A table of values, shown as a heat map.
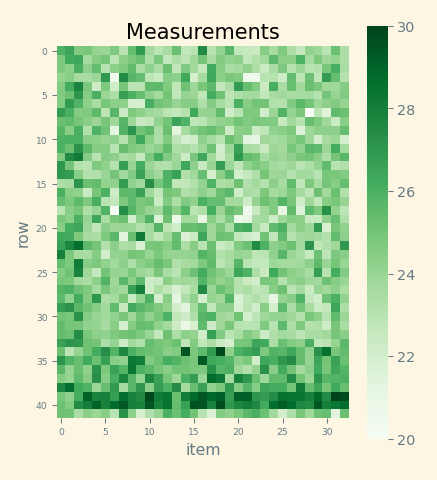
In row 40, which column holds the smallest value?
1
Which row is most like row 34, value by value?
37
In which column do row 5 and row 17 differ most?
16
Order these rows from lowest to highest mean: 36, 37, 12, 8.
8, 12, 36, 37
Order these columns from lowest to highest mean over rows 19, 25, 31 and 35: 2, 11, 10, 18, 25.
11, 18, 10, 25, 2
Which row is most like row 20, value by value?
25
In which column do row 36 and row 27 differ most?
23
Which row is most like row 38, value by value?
35
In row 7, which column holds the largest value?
0
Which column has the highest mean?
2
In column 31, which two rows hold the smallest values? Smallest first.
41, 8
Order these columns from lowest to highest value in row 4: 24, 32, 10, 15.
15, 32, 10, 24
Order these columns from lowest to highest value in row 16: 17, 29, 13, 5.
17, 13, 29, 5
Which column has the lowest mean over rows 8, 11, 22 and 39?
9
